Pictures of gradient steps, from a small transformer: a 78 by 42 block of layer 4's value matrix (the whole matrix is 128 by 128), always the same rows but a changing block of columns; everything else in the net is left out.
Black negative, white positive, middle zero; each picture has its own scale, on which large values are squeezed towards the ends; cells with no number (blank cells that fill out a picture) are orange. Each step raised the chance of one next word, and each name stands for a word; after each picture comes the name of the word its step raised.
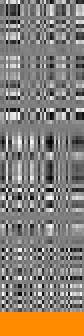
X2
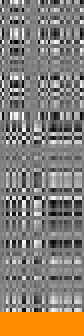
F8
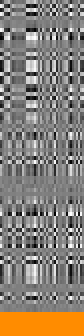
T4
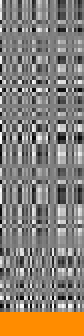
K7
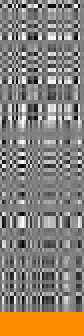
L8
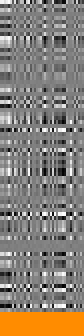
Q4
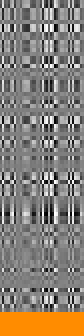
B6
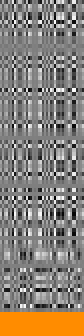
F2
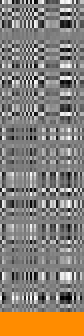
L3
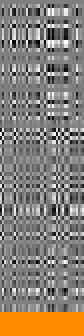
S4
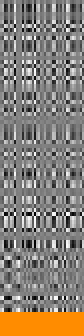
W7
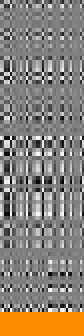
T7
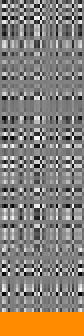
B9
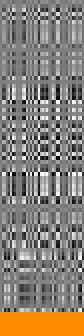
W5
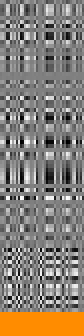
X2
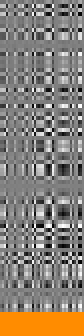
T4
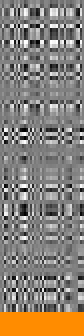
S4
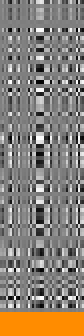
K7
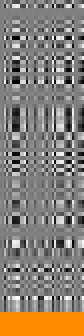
L8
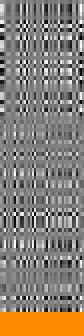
W7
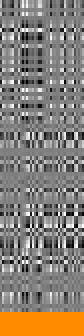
T4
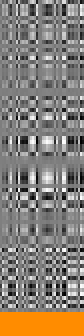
X2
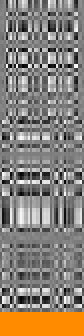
B6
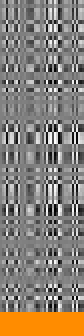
K7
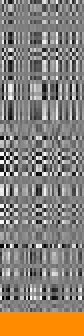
W5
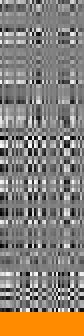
T7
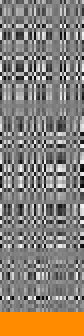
S4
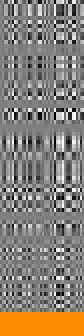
X2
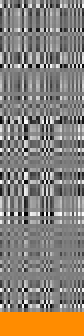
B6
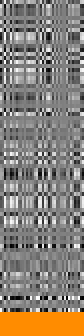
W7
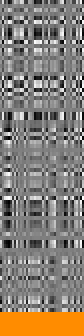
F8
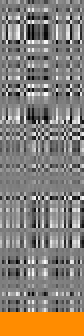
F8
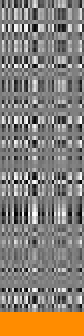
B6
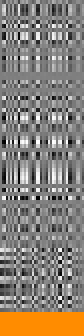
X2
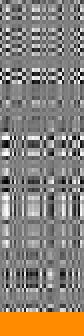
T7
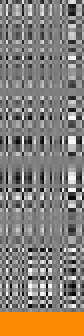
X2
